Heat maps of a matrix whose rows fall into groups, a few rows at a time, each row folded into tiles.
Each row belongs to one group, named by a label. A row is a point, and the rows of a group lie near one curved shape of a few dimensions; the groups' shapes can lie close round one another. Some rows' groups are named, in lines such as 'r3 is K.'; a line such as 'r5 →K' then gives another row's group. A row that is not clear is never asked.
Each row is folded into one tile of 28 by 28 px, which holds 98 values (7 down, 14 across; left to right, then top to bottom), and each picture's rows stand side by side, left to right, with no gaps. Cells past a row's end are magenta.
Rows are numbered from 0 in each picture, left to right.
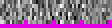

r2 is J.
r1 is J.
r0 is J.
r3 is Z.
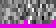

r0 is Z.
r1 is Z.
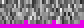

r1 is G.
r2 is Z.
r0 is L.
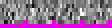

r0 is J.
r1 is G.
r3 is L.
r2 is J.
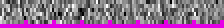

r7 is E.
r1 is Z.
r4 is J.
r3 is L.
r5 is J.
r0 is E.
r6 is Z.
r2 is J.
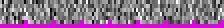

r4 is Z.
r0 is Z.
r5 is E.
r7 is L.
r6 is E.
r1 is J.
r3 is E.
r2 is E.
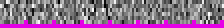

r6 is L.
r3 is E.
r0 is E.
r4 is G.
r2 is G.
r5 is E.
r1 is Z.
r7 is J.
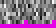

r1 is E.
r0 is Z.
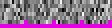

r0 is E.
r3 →E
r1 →L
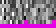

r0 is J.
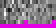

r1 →E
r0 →L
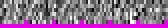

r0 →Z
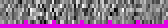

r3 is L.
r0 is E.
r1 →Z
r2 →J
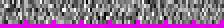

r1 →L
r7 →E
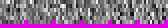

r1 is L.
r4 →L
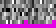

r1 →L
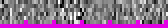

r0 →L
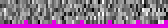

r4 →Z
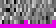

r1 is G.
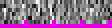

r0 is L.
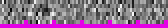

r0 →E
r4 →E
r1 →J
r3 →L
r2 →Z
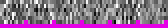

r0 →J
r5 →G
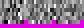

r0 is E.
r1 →J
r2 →Z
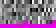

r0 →L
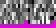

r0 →J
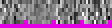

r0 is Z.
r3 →J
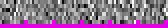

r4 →E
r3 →E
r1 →E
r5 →J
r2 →L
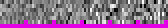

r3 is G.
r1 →Z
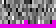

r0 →E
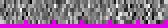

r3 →J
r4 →Z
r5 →E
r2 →G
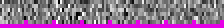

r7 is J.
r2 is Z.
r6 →J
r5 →E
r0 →E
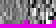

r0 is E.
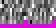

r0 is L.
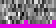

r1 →E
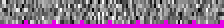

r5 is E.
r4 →J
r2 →Z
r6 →J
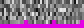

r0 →L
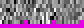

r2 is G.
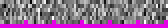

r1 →L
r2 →L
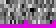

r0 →J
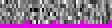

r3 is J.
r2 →E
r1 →L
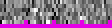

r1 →G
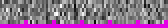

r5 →E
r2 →J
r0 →E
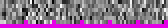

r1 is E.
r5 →L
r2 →J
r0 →J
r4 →J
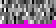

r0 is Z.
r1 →J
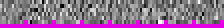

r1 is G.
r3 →E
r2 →E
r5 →G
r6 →E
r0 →Z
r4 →E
